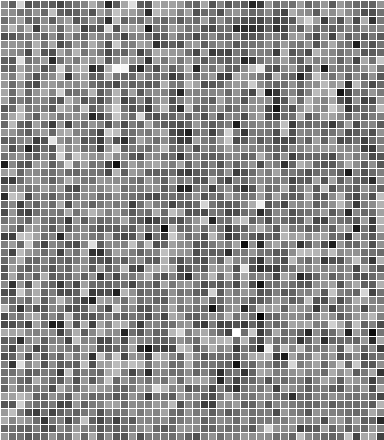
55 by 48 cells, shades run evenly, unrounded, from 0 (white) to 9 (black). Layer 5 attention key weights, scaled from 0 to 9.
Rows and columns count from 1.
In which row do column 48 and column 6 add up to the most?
53
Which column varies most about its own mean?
33
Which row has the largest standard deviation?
9
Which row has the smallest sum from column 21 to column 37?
42
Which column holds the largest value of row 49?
30
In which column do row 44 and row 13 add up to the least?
34
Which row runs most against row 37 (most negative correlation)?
39
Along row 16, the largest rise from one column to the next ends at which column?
37
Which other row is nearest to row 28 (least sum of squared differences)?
25
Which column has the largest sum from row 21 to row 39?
47
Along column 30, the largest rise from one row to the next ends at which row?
43
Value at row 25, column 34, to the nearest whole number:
5
